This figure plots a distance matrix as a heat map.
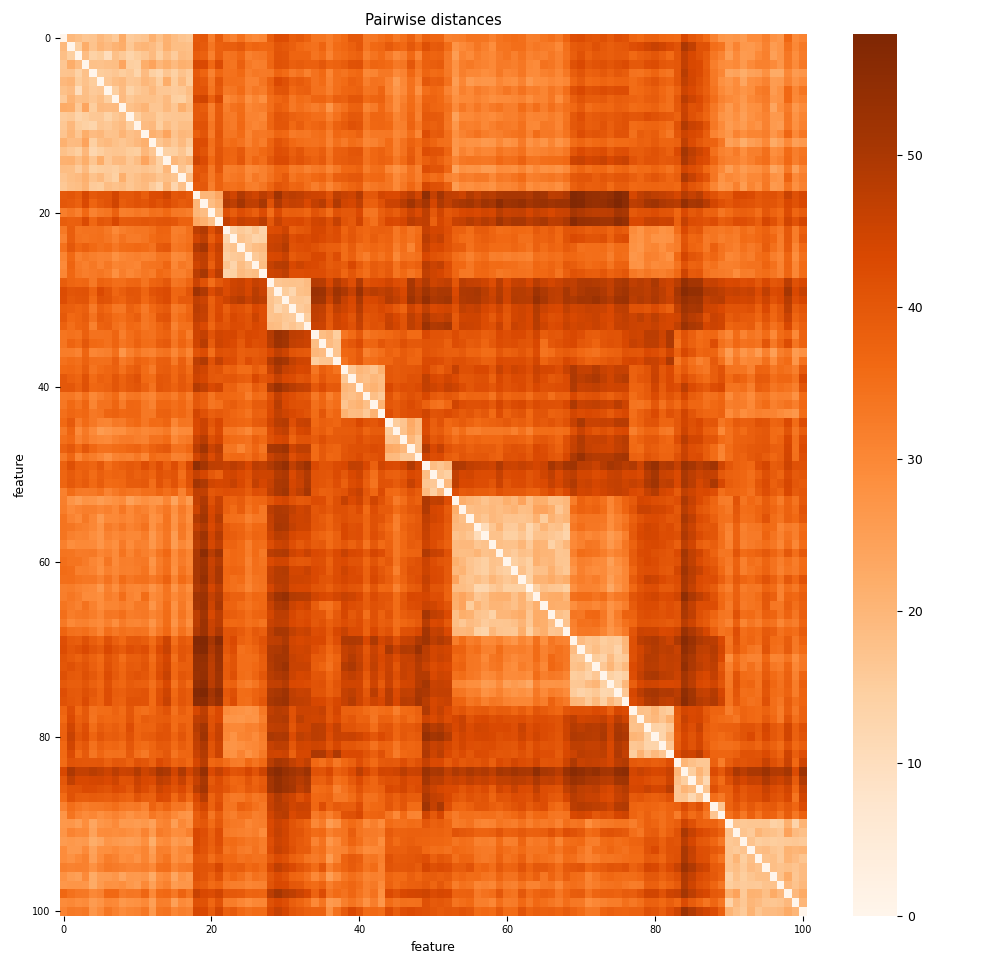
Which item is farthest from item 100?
84
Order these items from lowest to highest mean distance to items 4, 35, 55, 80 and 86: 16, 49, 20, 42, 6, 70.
6, 16, 42, 20, 70, 49
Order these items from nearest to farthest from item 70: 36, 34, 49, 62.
62, 36, 34, 49
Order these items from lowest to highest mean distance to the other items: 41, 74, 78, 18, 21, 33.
41, 74, 78, 33, 21, 18
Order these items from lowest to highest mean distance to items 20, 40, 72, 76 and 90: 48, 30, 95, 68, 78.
95, 68, 78, 48, 30
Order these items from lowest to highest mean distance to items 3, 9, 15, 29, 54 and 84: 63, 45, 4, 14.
4, 14, 63, 45
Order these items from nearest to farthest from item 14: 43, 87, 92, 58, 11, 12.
12, 11, 92, 58, 43, 87
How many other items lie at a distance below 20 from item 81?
5
